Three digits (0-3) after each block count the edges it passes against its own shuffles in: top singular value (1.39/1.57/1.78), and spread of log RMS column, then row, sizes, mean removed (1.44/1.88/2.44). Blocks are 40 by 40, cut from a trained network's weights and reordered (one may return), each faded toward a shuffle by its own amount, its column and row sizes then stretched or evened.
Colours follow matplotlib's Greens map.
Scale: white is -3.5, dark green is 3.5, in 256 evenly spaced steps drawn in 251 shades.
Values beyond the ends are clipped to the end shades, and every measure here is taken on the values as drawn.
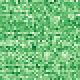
1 0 0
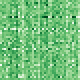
3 1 2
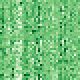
3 2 1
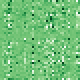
1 3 2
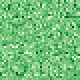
0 0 2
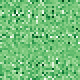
1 1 2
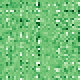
1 3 2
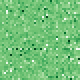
0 1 0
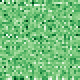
0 0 2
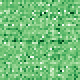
0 0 2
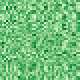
3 1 1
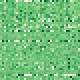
1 1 3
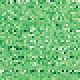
1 0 3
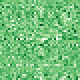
1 0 2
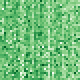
2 0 1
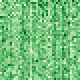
2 0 0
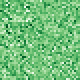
0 1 1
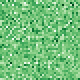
1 0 1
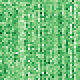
3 2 0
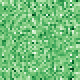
1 2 1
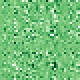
1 3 2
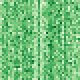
3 0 0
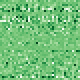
1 0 3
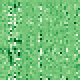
1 3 1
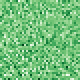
1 0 2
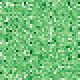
0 2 0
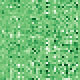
1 3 2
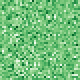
1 2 0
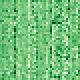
3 3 0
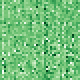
1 2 1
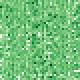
0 2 0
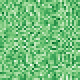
3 1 0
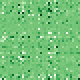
0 2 2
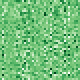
3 3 1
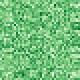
3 0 1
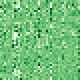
0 3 1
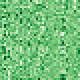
2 3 0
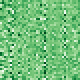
3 3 0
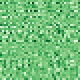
2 0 3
